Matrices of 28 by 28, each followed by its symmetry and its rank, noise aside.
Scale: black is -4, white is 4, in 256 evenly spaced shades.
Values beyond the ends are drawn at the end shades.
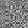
no symmetry, rank four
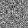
no symmetry, rank five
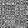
no symmetry, rank four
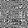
antisymmetric, rank four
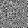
no symmetry, rank five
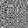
no symmetry, rank five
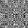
no symmetry, rank three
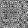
no symmetry, rank three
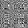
antisymmetric, rank four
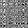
no symmetry, rank three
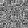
no symmetry, rank four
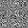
antisymmetric, rank four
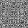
no symmetry, rank five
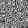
no symmetry, rank five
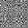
antisymmetric, rank four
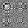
symmetric, rank three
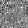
no symmetry, rank four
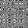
no symmetry, rank three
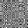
no symmetry, rank four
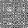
symmetric, rank three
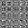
no symmetry, rank three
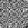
symmetric, rank three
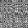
no symmetry, rank four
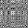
symmetric, rank three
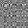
no symmetry, rank three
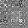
symmetric, rank three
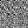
no symmetry, rank five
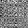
no symmetry, rank four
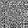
antisymmetric, rank four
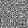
no symmetry, rank four
